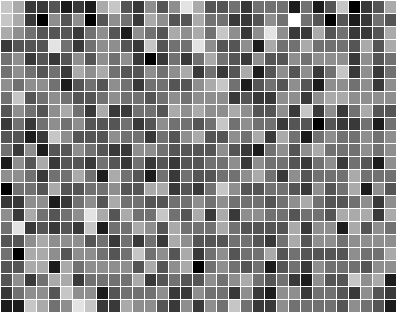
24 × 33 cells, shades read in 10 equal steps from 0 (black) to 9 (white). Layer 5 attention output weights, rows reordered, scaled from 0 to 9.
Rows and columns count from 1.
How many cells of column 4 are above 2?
19
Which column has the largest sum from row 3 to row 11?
17
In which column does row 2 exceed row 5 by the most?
13
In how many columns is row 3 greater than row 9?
10
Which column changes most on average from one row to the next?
5
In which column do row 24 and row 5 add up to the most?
7
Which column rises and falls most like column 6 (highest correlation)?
21
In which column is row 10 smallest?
27
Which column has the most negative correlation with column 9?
25
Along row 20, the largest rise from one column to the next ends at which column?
3
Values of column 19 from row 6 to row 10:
2 7 5 5 7
